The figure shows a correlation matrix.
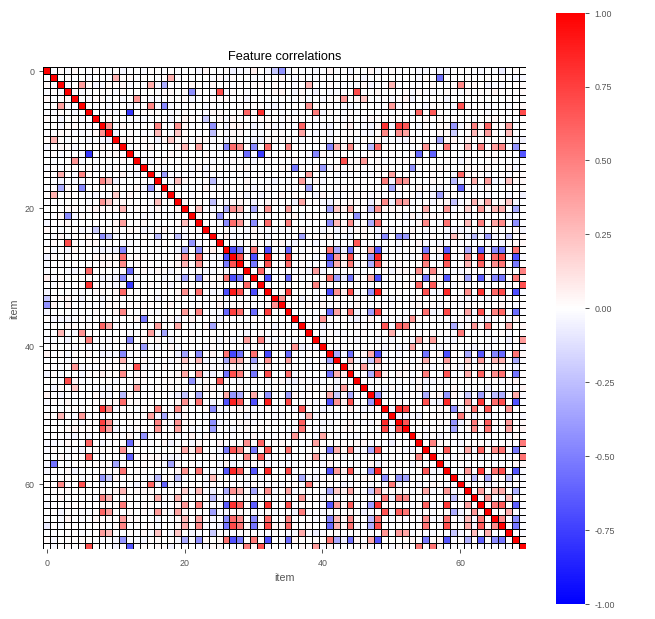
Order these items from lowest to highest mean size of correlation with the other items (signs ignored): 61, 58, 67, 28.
67, 61, 28, 58
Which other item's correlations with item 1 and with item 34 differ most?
57
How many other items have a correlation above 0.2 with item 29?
6
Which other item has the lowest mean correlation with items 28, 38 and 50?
17
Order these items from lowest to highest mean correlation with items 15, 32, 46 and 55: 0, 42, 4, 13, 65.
0, 4, 13, 42, 65
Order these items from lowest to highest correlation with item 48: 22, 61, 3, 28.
3, 61, 22, 28
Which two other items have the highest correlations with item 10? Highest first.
1, 18
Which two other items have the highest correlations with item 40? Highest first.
36, 53
